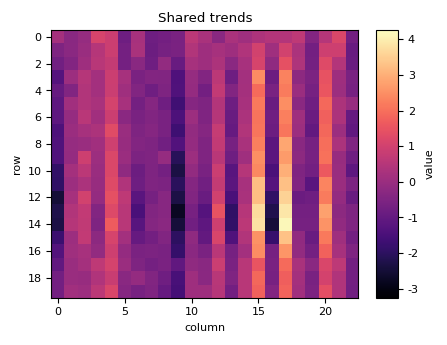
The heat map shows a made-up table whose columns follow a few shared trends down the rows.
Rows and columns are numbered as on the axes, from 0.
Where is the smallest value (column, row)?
9, 13
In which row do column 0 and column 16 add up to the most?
0
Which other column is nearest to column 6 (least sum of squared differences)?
11
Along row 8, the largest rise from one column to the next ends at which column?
17
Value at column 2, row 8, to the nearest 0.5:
0
